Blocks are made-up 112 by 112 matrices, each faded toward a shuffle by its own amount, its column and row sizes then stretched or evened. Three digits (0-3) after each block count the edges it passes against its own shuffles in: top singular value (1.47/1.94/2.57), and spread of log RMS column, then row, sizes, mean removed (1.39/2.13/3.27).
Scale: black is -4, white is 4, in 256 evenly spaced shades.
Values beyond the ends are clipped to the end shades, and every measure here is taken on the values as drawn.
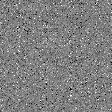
1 1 0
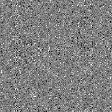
2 2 1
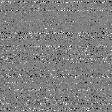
2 0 3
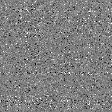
0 1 2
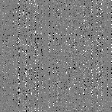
0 3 1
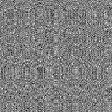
3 0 0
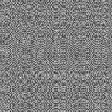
3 2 0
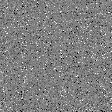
0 1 1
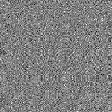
3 1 0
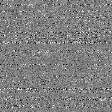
1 0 3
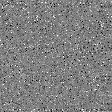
1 0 1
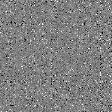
0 2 1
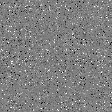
0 1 1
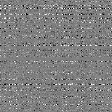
2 2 3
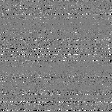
1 1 3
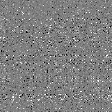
2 1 2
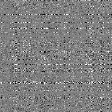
2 2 3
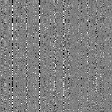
3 3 0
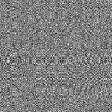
3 1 2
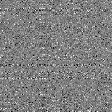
2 0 2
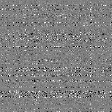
2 2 3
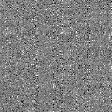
2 2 0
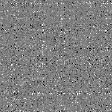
1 2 2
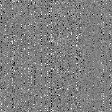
0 3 1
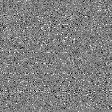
2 0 2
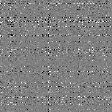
1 2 3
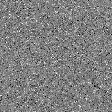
1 0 0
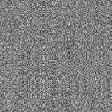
3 2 0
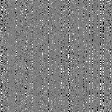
3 3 1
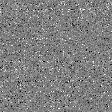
0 0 2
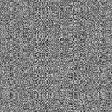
3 2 0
